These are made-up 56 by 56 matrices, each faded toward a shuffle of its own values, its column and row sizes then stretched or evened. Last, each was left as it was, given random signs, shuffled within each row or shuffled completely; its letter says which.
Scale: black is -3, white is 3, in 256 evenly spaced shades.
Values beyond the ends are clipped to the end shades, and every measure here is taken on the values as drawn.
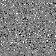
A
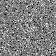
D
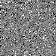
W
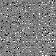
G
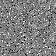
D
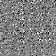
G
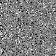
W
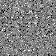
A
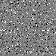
A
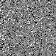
W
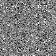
W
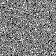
D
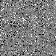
W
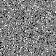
D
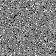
D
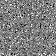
A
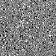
G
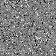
A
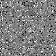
G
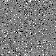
W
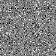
W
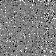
W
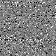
A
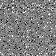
A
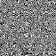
G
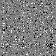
W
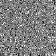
G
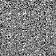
G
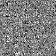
W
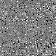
G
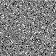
D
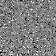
W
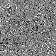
A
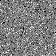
D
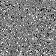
A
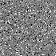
D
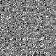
G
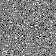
W
